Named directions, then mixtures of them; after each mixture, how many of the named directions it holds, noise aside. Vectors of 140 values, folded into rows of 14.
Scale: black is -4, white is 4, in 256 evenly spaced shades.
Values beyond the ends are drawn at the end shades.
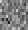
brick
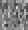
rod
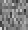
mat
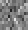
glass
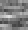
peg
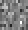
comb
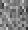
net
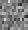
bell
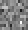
one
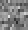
three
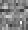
two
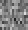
four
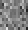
one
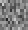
three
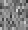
four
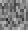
three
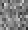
three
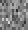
two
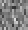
three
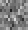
two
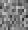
two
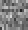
three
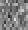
three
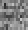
four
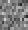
one
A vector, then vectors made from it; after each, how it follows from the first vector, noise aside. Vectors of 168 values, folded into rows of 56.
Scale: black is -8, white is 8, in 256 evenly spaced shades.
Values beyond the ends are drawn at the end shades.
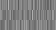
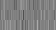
reversed, negated, partly zeroed.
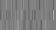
wrapped around, partly zeroed.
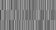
wrapped around.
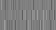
wrapped around, partly zeroed.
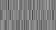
negated.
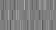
wrapped around, partly zeroed.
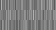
wrapped around.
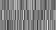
reversed, scaled up.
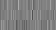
negated, partly zeroed.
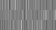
wrapped around, partly zeroed.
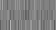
wrapped around, partly zeroed.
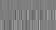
wrapped around, partly zeroed.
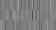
negated, partly zeroed.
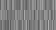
wrapped around.
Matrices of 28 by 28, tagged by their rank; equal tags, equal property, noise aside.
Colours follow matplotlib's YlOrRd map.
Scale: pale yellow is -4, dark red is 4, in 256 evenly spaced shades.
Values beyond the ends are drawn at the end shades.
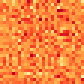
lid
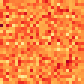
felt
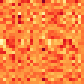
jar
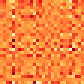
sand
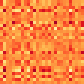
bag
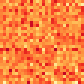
lid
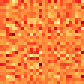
jar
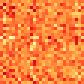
jar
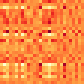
bag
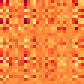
bag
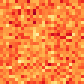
lid
